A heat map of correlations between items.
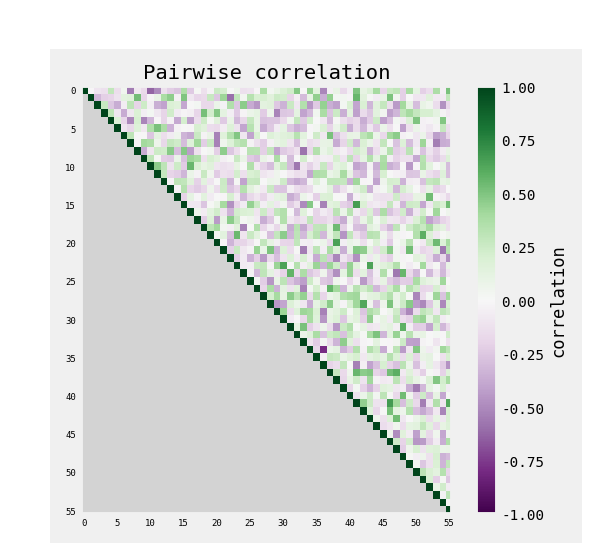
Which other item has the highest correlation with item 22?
17
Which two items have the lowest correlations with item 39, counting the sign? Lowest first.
50, 19
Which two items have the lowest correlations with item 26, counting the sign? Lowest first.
33, 2
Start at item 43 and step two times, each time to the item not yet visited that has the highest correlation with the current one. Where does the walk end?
30
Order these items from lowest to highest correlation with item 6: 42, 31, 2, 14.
2, 14, 31, 42
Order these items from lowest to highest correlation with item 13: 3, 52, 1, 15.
52, 3, 15, 1
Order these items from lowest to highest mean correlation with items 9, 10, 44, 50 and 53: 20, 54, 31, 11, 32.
31, 11, 32, 54, 20
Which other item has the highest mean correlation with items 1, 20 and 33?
27
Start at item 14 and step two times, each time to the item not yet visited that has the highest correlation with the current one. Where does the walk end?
18
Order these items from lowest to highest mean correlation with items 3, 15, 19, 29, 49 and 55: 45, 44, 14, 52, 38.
14, 45, 52, 44, 38
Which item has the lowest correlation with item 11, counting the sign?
0
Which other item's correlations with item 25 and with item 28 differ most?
42
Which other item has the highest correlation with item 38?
20
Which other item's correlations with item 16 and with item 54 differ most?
4
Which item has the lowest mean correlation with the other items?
22
